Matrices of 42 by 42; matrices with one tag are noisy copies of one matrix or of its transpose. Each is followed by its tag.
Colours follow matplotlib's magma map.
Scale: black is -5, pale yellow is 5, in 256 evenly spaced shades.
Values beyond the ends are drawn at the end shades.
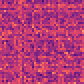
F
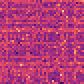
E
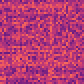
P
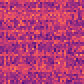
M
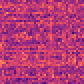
P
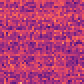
M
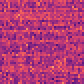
M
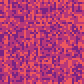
F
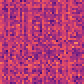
E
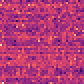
P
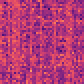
M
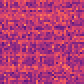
M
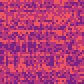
M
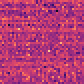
E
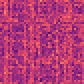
F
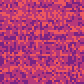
M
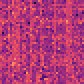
M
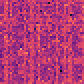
F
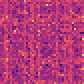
F
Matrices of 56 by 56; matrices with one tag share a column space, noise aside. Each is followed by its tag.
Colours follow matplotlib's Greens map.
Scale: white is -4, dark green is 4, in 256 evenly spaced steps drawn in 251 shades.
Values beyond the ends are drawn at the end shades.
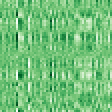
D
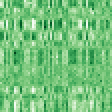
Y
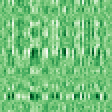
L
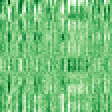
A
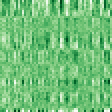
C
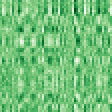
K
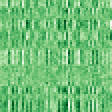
Y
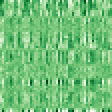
C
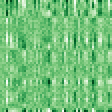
C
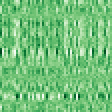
L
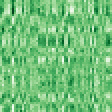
K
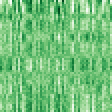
A
